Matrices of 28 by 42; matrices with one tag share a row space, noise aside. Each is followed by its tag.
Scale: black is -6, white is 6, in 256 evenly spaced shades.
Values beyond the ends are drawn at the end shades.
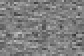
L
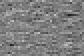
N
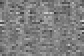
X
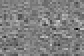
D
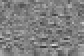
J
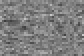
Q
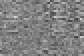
D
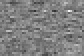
N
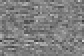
Q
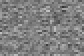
D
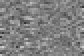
X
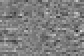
D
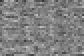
Q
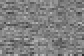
Q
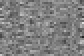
X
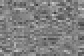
J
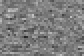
Q
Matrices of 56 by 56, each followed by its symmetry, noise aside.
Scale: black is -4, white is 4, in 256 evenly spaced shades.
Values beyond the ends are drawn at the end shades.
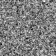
antisymmetric.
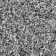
antisymmetric.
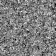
no symmetry.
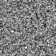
no symmetry.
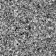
mirrored top to bottom.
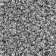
mirrored top to bottom.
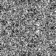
mirrored top to bottom.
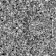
mirrored top to bottom.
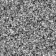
same after a half turn.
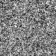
no symmetry.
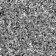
no symmetry.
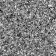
no symmetry.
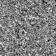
antisymmetric.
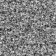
same after a half turn.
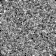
symmetric across the other diagonal.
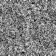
same after a half turn.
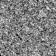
symmetric across the other diagonal.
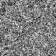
symmetric.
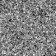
symmetric across the other diagonal.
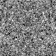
mirrored left to right.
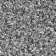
antisymmetric.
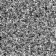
no symmetry.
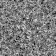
symmetric across the other diagonal.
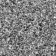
no symmetry.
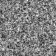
no symmetry.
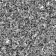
symmetric.
